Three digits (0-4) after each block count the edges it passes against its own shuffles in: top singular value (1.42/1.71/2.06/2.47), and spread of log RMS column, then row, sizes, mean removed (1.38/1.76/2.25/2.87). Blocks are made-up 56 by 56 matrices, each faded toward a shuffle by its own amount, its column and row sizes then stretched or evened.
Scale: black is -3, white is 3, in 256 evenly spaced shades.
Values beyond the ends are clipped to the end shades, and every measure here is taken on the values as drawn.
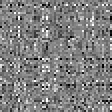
3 3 3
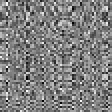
4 4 0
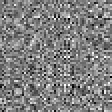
3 2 2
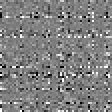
1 4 4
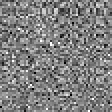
3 0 0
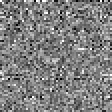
2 0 2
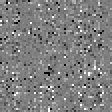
0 3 1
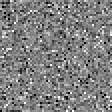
1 0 0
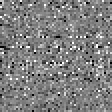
0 0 3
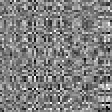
4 3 2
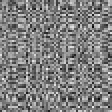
4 2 3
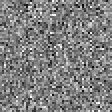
1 1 0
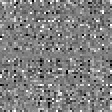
1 2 4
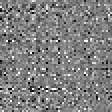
2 2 3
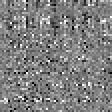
2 2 3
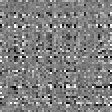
3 3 4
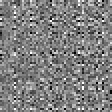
4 4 2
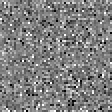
0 0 1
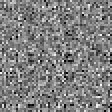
2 1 2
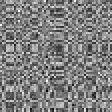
4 1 0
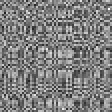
4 1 1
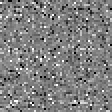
0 1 1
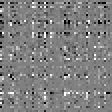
3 4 4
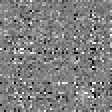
1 3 3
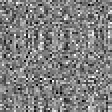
3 1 1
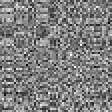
3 0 1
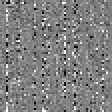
1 4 0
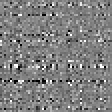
3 3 4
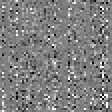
2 4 2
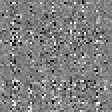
1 3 3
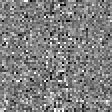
0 2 3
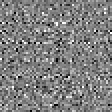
3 0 3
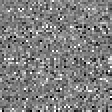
1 0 3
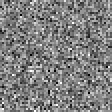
1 0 0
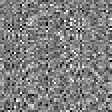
4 2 1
